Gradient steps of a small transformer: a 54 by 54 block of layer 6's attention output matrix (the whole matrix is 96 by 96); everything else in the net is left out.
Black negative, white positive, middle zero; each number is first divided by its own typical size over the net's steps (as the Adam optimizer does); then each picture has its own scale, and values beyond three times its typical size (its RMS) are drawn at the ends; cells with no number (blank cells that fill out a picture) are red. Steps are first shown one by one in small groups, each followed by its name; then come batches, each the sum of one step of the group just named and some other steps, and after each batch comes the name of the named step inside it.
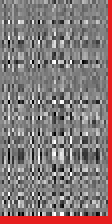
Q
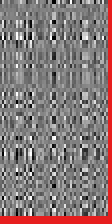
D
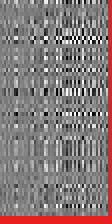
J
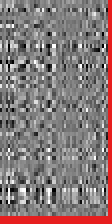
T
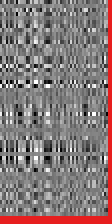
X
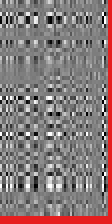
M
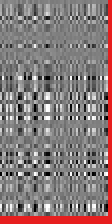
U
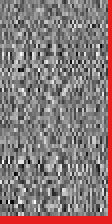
T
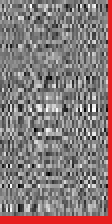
U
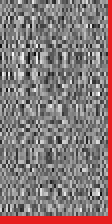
D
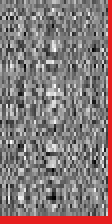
T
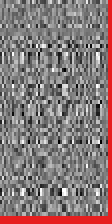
T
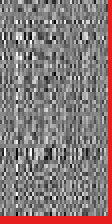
D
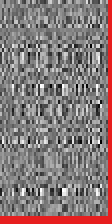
T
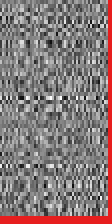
M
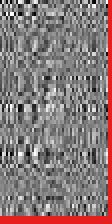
U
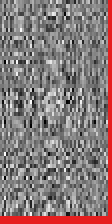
U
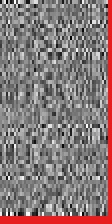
Q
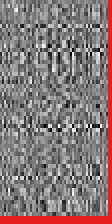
T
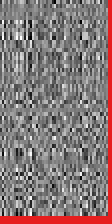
D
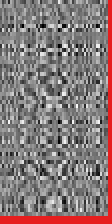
U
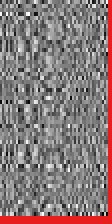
M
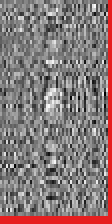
U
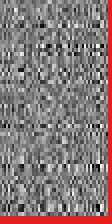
T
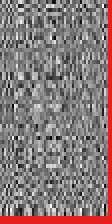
D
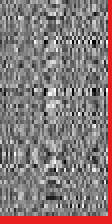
J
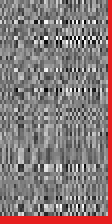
J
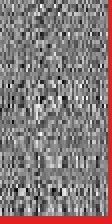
T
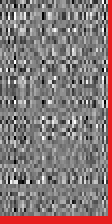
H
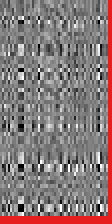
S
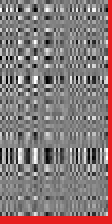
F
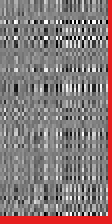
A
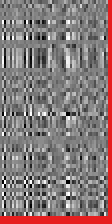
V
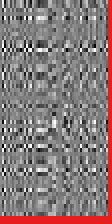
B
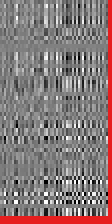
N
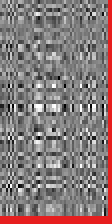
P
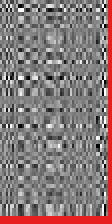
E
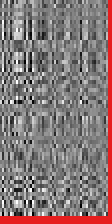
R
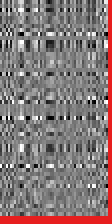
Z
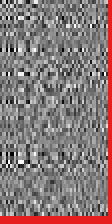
S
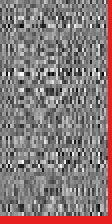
S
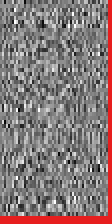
S
